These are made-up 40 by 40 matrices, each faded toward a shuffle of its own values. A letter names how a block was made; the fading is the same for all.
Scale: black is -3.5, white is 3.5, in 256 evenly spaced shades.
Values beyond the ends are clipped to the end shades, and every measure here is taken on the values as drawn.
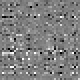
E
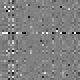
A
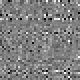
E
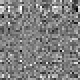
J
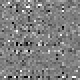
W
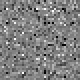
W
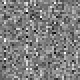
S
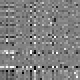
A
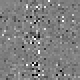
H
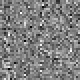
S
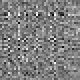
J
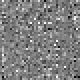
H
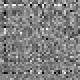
J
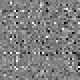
W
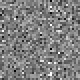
S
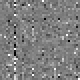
H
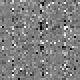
H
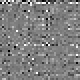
E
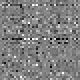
E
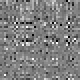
E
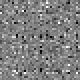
W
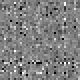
W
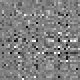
E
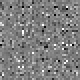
H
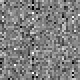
S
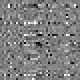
E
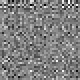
J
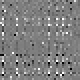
A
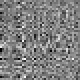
J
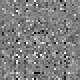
W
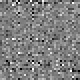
W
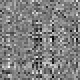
J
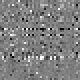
E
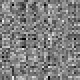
J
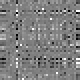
A
